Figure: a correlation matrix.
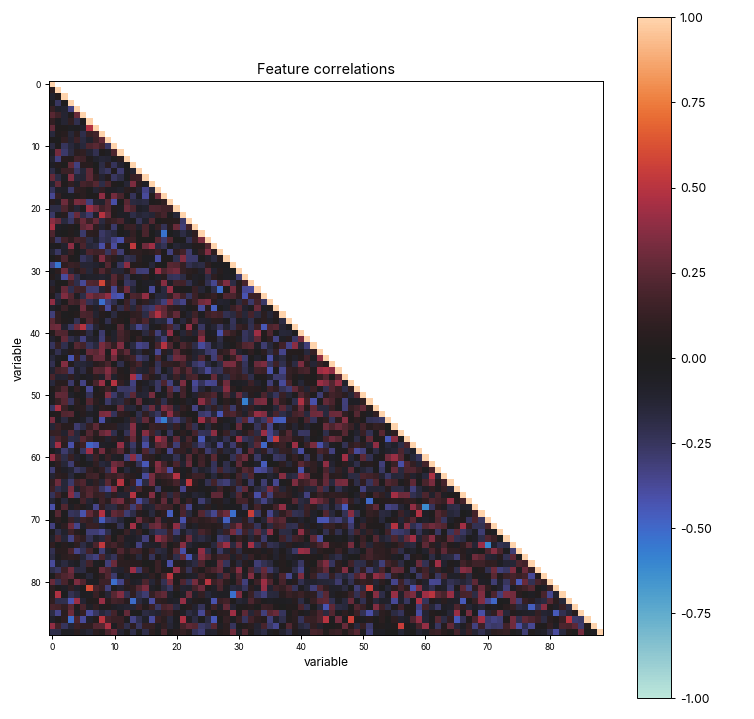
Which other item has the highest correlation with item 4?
83
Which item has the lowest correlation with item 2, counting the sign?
31
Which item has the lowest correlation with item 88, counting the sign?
81
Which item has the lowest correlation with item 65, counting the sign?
86
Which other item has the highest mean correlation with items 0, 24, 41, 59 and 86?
69
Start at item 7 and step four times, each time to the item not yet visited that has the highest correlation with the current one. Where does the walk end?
40
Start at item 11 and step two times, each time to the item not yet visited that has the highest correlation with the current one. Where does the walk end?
22
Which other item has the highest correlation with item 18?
42
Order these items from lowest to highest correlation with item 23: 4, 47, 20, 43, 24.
43, 4, 24, 47, 20
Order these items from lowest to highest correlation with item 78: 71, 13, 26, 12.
12, 26, 71, 13
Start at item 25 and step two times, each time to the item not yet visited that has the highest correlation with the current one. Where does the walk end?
34
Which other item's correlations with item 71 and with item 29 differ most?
82
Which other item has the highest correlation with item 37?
17
